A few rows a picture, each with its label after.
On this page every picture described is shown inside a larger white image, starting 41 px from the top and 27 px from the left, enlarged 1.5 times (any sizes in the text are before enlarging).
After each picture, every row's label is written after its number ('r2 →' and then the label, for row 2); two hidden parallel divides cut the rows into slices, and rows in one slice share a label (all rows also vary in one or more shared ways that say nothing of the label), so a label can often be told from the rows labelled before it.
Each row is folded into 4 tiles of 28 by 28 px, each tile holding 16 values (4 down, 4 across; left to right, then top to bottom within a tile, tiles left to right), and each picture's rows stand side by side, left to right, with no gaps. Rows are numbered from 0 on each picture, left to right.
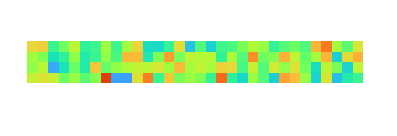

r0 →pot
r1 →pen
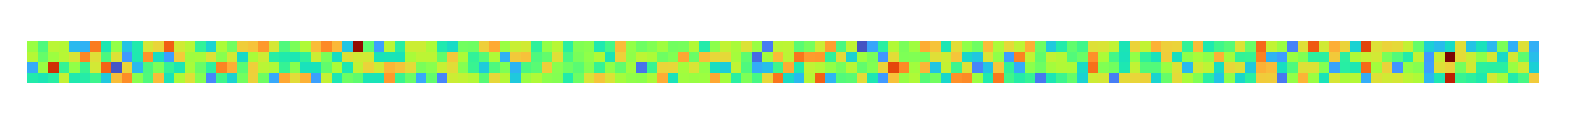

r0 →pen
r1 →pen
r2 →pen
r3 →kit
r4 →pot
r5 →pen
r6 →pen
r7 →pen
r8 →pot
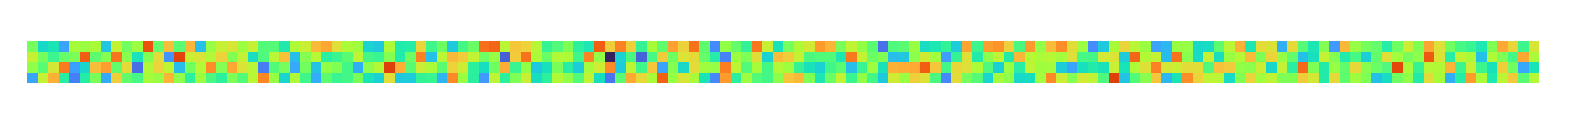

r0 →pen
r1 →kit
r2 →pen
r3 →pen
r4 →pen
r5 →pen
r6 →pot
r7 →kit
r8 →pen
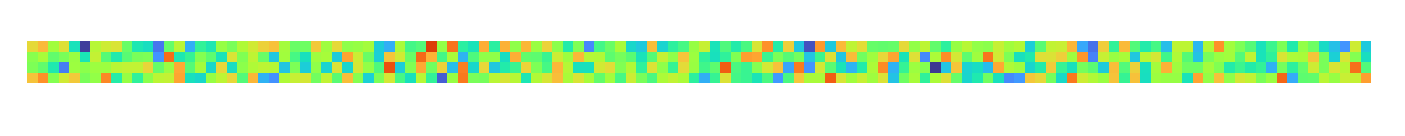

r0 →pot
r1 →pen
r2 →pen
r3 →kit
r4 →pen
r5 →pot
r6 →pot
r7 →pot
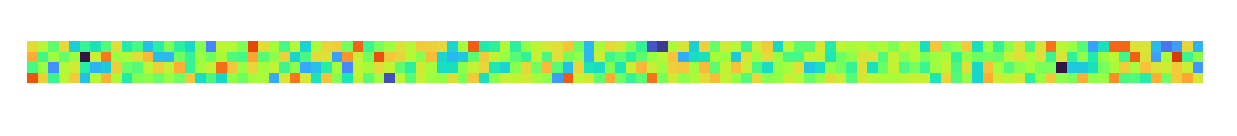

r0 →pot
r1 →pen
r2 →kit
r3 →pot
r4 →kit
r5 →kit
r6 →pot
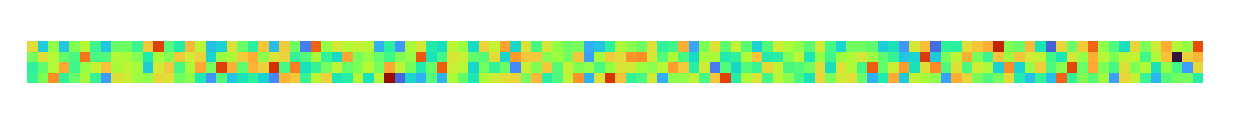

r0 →pen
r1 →pen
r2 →pen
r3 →pot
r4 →kit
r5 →pen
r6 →pen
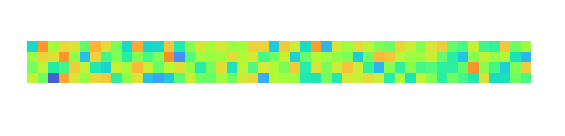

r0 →pot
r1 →kit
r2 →kit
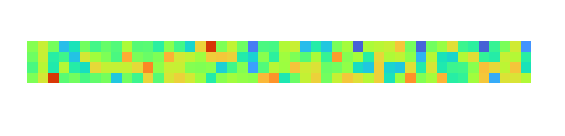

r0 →kit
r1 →pot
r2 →pot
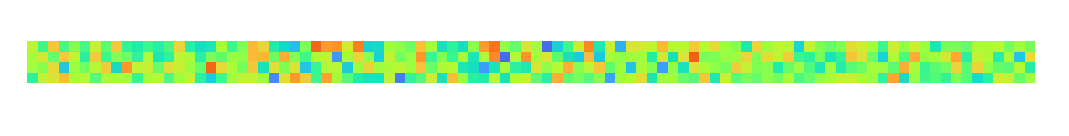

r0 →kit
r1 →pen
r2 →pen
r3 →pen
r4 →kit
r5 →kit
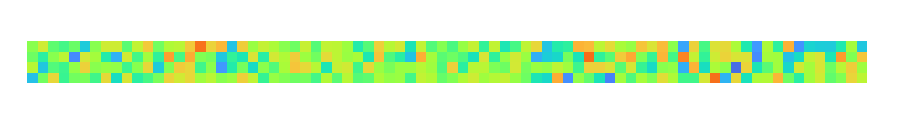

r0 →kit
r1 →kit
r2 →kit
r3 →pen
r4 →pot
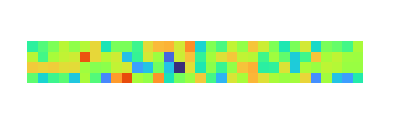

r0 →pen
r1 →kit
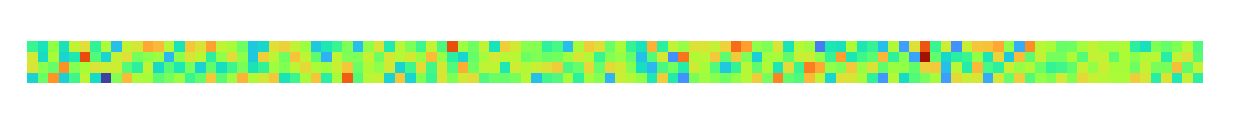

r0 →pen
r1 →pot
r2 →kit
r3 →pen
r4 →pot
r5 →pen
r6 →kit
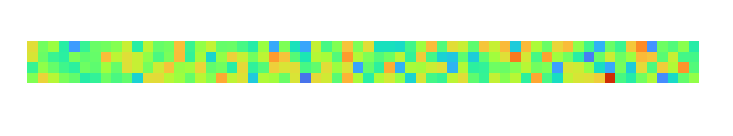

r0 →kit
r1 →kit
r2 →pen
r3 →pot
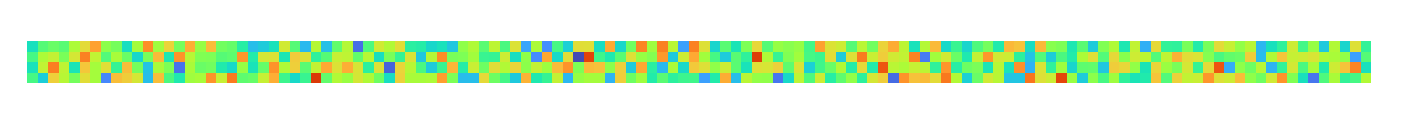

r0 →pen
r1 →pot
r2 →pot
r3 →pen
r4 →pen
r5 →pot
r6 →kit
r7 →pot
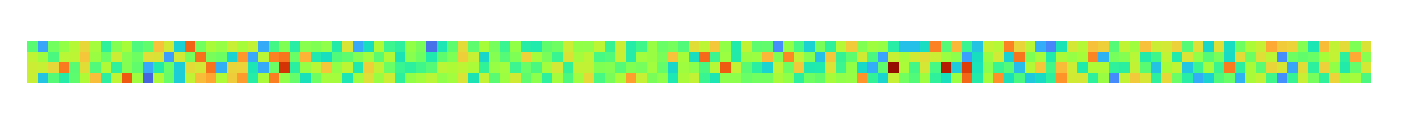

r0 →pen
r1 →pot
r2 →kit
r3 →kit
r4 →kit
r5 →pen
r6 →pen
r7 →pen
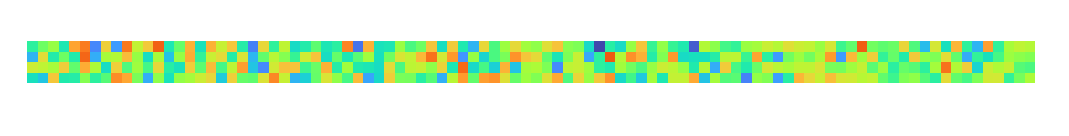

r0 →pen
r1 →pot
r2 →pen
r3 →pot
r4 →pen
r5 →kit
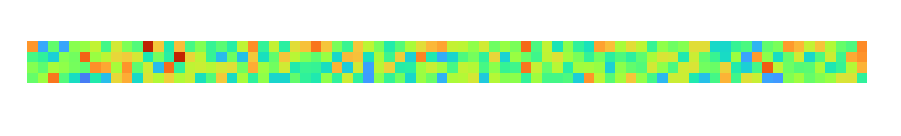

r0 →pen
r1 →pen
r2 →pen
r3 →kit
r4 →pen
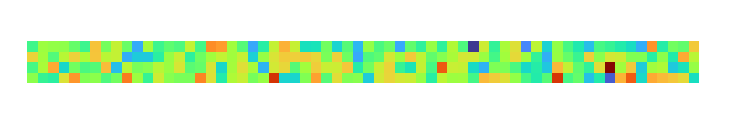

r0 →kit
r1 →pot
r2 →kit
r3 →pen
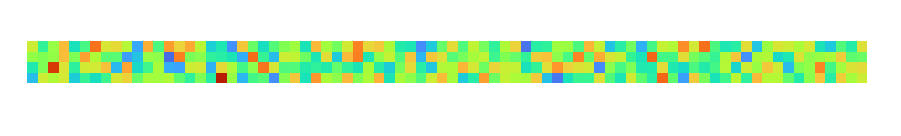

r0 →pen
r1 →pen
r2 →pot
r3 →kit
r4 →kit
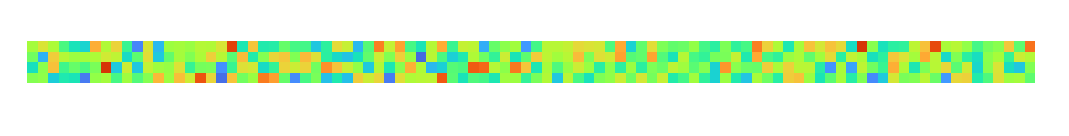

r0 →kit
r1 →pot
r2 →pot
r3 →kit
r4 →pen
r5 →pen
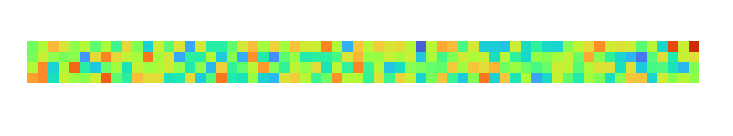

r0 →pot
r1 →pen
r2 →pot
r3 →pen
